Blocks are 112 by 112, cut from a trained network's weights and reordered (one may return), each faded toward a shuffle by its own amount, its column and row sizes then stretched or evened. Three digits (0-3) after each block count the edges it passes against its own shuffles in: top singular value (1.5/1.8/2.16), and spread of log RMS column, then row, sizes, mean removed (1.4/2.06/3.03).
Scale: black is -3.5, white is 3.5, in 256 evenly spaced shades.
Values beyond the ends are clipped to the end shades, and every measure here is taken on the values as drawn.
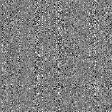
0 3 1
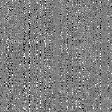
3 3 0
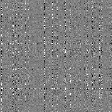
1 3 2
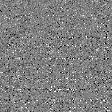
2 1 2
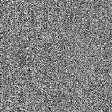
1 1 1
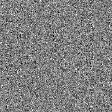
0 2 0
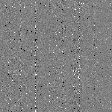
2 2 1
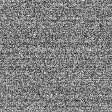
1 1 1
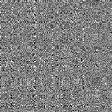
3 2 2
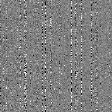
1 3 0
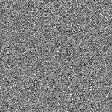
2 1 0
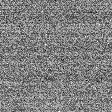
1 1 0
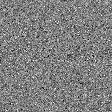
0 0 1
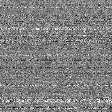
2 1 3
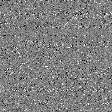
0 0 2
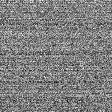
2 0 2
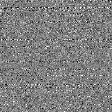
0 1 3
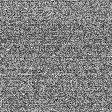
1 0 0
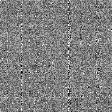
0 3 1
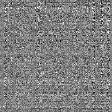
1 3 2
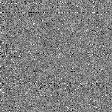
1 1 2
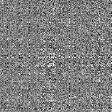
0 3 2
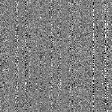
1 3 1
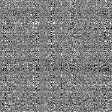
2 3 2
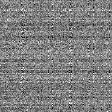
3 3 1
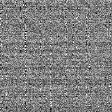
2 3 0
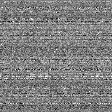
3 0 3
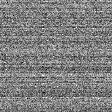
3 1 1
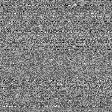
0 0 3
